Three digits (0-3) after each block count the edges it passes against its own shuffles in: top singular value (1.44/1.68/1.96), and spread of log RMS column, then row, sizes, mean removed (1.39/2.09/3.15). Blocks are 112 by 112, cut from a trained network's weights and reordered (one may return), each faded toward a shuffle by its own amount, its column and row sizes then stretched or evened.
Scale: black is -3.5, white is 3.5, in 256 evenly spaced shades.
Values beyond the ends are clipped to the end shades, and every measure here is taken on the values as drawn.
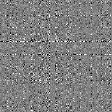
2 3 2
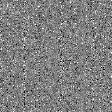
0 2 0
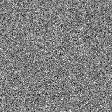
1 0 0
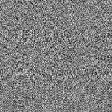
3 1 1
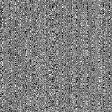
3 3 0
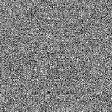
3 1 1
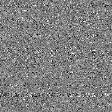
1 1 2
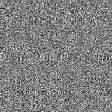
2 0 2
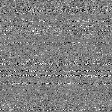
0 0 3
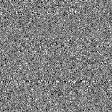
2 0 2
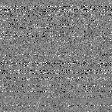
0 1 3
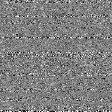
2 0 3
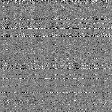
2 1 3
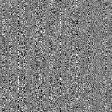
3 3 1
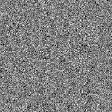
2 1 1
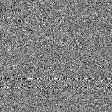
3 0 2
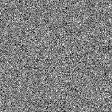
2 1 0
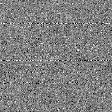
2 0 2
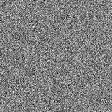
1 0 0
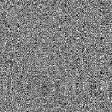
3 2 0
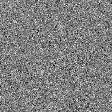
1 1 0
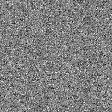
1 0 0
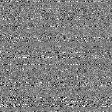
0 1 3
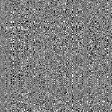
3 3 2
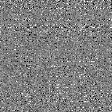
0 1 3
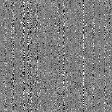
1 3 1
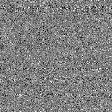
2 0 2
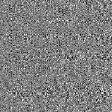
2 2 2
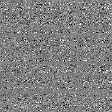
0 2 3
